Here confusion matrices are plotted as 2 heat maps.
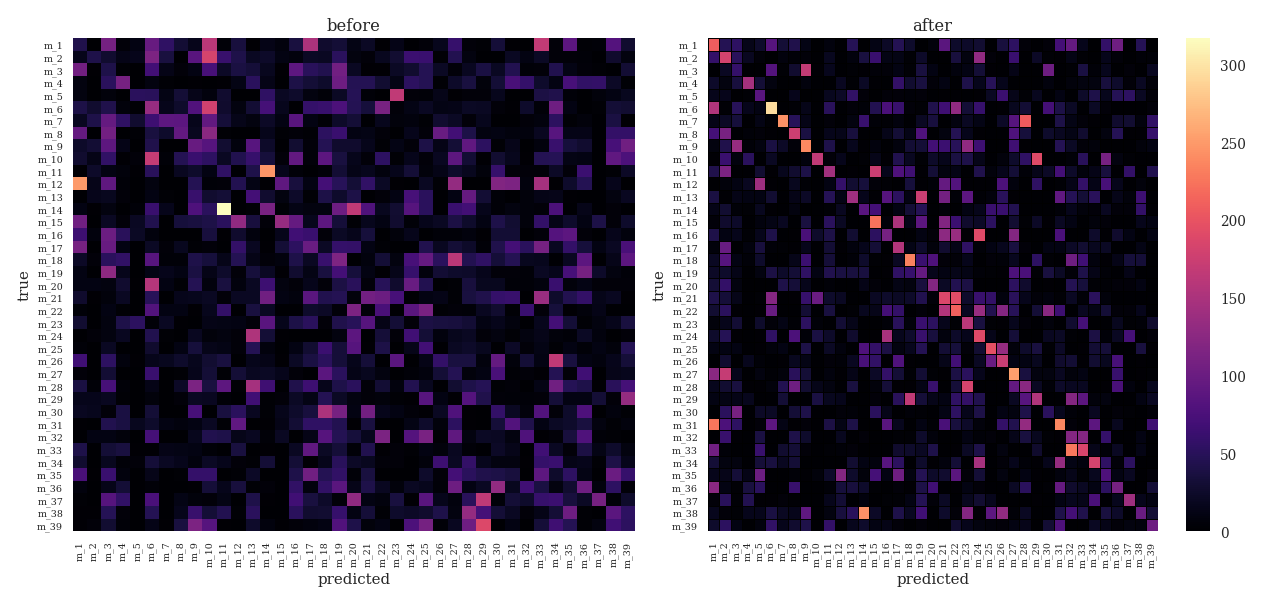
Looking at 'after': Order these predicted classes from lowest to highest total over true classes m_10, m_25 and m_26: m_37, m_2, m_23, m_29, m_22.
m_37, m_23, m_2, m_22, m_29
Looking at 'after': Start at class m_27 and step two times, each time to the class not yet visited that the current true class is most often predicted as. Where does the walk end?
m_24
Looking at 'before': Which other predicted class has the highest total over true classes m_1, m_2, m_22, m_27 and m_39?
m_10
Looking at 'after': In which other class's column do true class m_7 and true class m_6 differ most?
m_28
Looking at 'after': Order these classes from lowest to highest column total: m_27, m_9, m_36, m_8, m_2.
m_36, m_8, m_9, m_27, m_2
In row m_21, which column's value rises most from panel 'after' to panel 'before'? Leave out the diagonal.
m_33
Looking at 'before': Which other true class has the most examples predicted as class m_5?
m_23
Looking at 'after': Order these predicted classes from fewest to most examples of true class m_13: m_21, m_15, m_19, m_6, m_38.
m_15, m_6, m_38, m_21, m_19
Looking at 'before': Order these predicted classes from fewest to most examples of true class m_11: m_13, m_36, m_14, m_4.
m_4, m_13, m_36, m_14
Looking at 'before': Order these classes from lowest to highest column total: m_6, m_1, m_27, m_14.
m_14, m_1, m_27, m_6
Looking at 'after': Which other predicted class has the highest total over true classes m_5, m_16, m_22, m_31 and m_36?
m_1
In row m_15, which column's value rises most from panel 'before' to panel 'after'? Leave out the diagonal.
m_17
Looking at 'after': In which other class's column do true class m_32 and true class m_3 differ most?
m_9
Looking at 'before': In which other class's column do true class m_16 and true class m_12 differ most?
m_1
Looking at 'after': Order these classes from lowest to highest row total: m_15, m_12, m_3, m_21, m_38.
m_3, m_12, m_15, m_21, m_38
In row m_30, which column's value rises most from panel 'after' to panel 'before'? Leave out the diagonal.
m_18
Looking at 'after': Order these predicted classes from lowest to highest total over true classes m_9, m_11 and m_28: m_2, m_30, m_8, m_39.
m_30, m_39, m_8, m_2
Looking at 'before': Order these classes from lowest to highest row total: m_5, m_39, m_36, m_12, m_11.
m_5, m_11, m_36, m_39, m_12
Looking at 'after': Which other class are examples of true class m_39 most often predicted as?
m_31
